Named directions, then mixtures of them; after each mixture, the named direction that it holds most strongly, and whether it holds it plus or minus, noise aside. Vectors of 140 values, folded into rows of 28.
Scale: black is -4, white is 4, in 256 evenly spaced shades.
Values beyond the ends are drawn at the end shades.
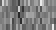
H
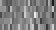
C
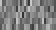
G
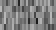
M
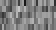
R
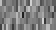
G, plus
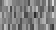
C, minus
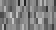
R, plus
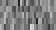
M, plus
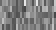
R, minus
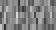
M, plus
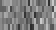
C, minus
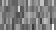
H, plus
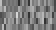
G, plus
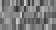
G, plus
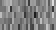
C, minus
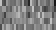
R, plus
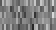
C, minus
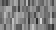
M, plus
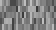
G, plus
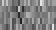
H, plus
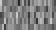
M, plus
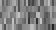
M, plus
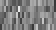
G, plus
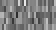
R, minus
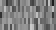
C, plus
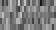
R, minus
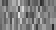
H, minus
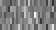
C, plus
